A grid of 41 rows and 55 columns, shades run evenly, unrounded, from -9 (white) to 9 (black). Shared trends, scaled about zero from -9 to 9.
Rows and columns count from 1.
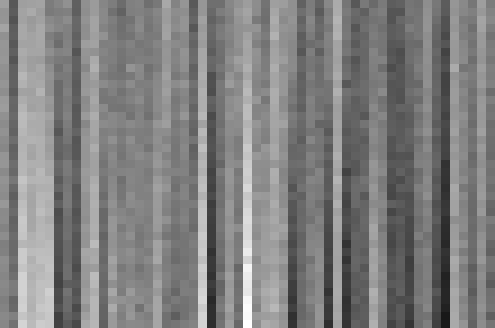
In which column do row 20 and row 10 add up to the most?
50
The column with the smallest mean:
28
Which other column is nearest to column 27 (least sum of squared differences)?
21
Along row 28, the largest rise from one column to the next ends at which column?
24
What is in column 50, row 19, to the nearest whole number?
4
